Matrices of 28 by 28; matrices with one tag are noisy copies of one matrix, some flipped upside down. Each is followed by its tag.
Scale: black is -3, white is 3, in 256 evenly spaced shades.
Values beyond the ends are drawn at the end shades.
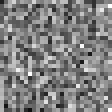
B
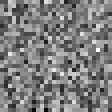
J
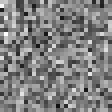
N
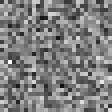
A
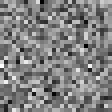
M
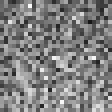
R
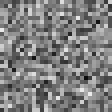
A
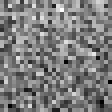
R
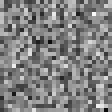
B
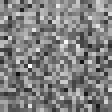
R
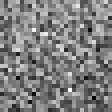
R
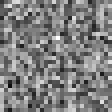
B
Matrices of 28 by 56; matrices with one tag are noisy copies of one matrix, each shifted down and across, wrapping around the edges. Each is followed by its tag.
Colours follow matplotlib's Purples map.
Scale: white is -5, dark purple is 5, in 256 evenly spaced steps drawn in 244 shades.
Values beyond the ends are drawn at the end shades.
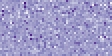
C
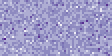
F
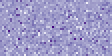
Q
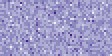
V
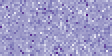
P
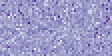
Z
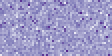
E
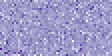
Q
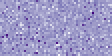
F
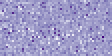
C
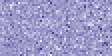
V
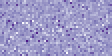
C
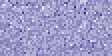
Q
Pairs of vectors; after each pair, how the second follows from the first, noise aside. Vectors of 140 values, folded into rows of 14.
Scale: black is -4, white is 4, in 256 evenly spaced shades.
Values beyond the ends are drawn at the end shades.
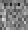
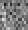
copied.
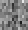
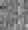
wrapped around, negated, shrunk.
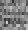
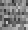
copied.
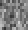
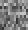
shuffled.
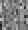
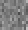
wrapped around, negated, shrunk.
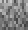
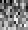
negated, scaled up.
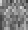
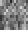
copied.
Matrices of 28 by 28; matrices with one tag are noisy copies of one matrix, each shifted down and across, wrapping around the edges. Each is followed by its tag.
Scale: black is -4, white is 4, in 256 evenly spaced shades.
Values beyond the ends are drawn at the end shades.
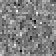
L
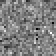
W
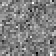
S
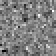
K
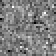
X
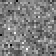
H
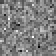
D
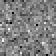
L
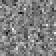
K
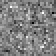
X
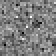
D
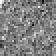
S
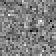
X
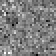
H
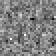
K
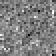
S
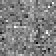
X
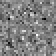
K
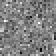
S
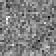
S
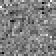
W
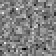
K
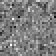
H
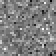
H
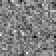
K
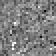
S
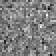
L
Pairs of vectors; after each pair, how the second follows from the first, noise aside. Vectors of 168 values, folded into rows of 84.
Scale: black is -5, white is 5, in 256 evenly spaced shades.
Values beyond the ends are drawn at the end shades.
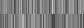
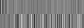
reversed, partly zeroed.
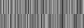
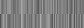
reversed, negated, shrunk.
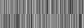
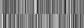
wrapped around, negated.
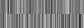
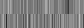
negated, partly zeroed.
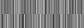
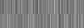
wrapped around, shrunk.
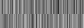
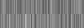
reversed, negated, shrunk.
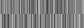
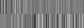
wrapped around, negated, partly zeroed.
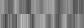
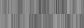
reversed, negated, shrunk.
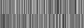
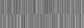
wrapped around, shrunk.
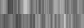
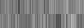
reversed, negated, shrunk.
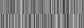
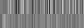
reversed, partly zeroed.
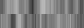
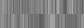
reversed, negated, shrunk.
